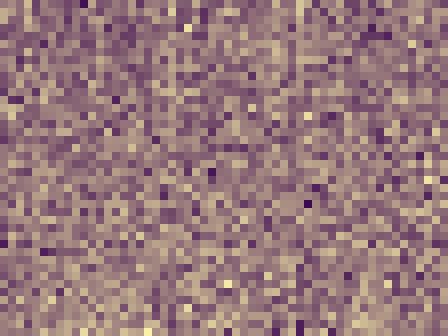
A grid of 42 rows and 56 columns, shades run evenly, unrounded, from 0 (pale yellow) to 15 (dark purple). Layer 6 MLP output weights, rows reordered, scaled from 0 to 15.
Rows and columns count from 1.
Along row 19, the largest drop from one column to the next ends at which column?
10
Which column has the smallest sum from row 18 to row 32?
54
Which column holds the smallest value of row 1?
38
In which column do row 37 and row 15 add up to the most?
29
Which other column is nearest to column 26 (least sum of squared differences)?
9
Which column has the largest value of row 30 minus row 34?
53
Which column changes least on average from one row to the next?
33
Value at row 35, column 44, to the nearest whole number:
13
